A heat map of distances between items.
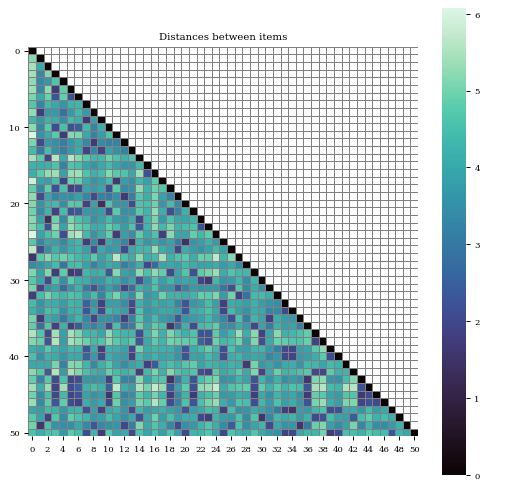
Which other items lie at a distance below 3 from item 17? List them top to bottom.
4, 11, 24
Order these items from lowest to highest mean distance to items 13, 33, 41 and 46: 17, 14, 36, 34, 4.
34, 36, 4, 17, 14
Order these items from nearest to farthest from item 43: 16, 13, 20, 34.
13, 34, 20, 16
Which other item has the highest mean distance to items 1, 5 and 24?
0
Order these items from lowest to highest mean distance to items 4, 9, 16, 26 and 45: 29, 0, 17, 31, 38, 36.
31, 36, 17, 29, 38, 0
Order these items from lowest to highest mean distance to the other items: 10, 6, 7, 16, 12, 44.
12, 7, 10, 6, 44, 16
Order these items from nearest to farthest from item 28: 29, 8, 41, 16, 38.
41, 16, 8, 38, 29
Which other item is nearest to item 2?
22
